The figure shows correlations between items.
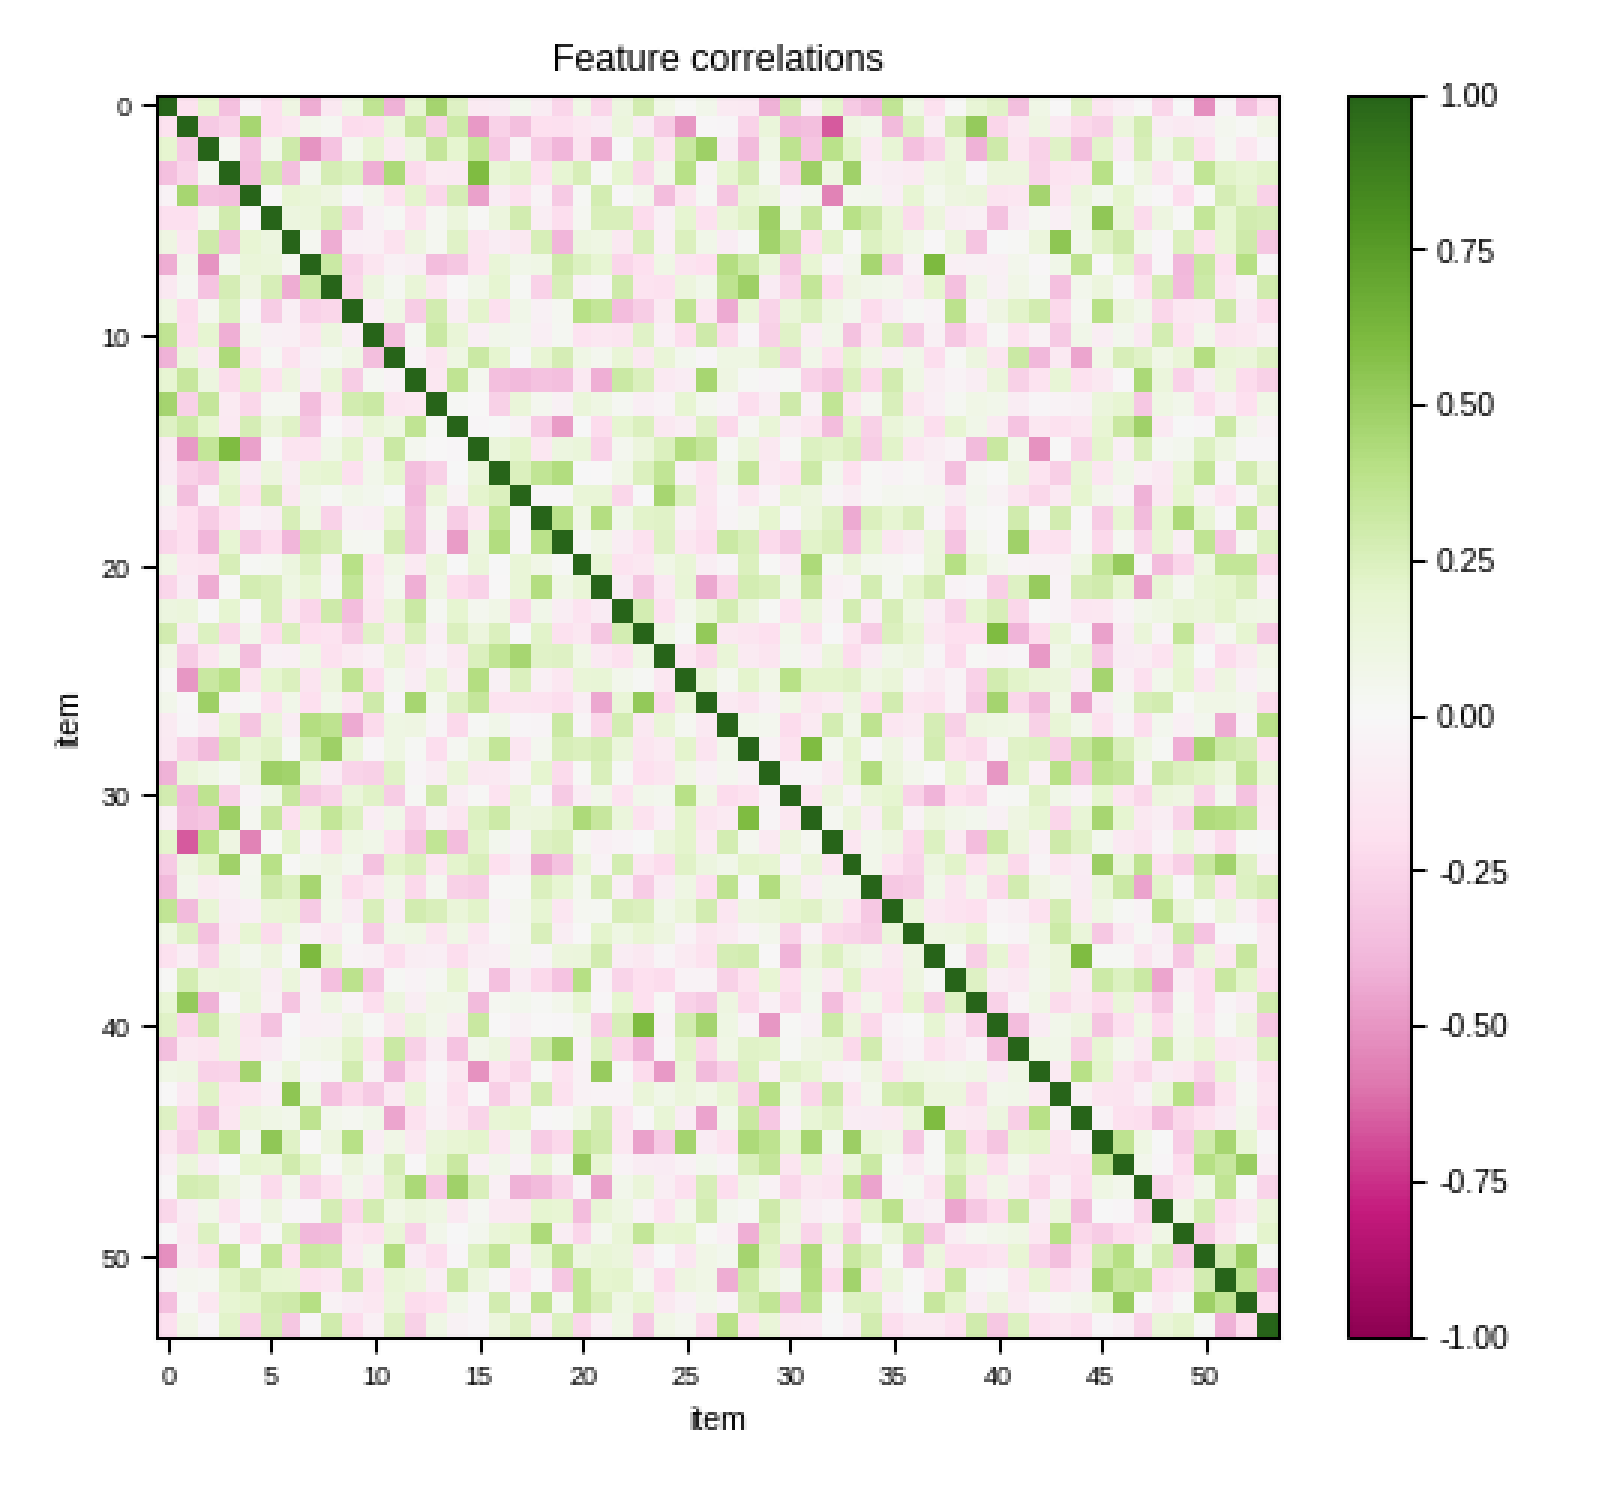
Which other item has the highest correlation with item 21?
42
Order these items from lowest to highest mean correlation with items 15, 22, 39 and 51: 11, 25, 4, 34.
34, 4, 25, 11
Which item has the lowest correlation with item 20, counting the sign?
48
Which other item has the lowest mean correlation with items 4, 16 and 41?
2
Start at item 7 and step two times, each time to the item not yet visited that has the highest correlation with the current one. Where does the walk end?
44
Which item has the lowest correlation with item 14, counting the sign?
19
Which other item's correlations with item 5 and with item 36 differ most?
45
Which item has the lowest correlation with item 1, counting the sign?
32
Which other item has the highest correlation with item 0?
13
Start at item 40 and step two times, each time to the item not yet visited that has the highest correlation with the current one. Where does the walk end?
26
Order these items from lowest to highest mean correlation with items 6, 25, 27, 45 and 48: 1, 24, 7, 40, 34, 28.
1, 24, 40, 7, 28, 34
